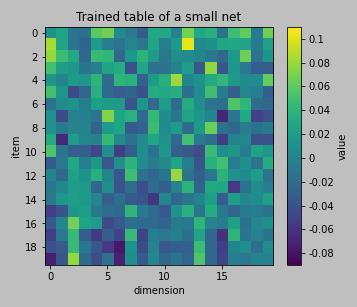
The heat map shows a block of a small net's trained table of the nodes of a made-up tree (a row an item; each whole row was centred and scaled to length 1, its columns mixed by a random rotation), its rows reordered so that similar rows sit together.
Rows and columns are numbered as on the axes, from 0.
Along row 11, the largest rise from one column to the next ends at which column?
14
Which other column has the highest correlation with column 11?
15
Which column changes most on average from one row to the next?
7
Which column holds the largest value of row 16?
2
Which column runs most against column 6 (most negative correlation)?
18
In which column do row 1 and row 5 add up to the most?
0
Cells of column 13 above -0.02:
15
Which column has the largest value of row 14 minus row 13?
16
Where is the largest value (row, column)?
1, 12
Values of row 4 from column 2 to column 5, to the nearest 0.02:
0.02 0.02 0.04 -0.02
